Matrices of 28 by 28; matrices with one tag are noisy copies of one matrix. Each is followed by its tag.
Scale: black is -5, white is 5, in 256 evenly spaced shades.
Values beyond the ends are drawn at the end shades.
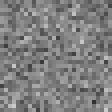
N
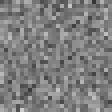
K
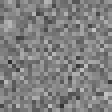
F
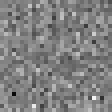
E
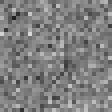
E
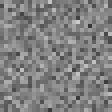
F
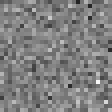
K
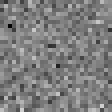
K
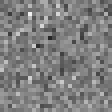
E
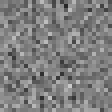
E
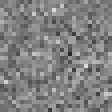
F
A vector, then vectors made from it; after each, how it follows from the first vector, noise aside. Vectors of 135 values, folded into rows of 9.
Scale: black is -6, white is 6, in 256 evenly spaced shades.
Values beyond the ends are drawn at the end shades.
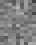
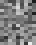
scaled up.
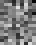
scaled up.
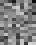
scaled up.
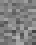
wrapped around.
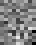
wrapped around, scaled up.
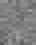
reversed, shrunk.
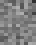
copied.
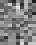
scaled up.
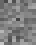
reversed, negated.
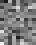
reversed, negated, scaled up.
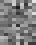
negated, scaled up.
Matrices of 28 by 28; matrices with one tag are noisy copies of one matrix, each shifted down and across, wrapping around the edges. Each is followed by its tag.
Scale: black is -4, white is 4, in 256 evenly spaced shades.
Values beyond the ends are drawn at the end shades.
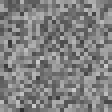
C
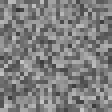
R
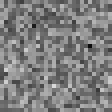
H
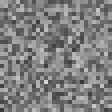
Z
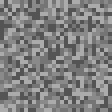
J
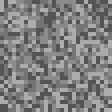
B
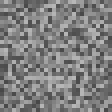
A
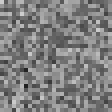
H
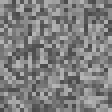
R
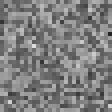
H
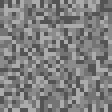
B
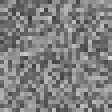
C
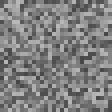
Z
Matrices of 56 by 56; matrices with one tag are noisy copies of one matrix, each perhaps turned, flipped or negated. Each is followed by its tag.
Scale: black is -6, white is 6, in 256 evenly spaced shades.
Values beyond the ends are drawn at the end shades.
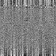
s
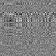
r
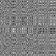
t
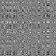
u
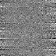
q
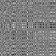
t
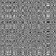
u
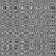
u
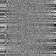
s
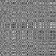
t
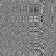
r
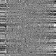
s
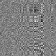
r
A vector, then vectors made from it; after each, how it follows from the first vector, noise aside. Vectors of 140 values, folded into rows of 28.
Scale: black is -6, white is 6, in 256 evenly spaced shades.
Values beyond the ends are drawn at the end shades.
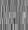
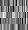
reversed, scaled up.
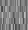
sign-scrambled.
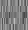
negated.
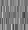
negated.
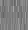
reversed, negated, shrunk.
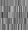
wrapped around.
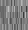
wrapped around.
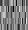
reversed, scaled up.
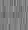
reversed, negated, shrunk.
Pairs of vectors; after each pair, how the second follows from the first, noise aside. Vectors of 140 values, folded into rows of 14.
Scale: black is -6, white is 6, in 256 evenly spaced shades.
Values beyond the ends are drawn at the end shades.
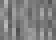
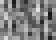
reversed, negated, scaled up.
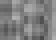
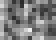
reversed, scaled up.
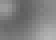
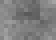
wrapped around, negated, shrunk.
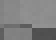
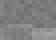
negated, shrunk.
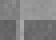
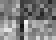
negated, scaled up.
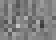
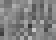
wrapped around.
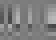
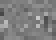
reversed, partly zeroed.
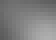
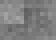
wrapped around, shrunk.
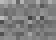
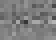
reversed, partly zeroed.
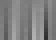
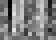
reversed, scaled up.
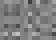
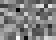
reversed, scaled up.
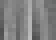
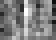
reversed, scaled up.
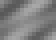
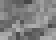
wrapped around.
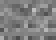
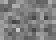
wrapped around.
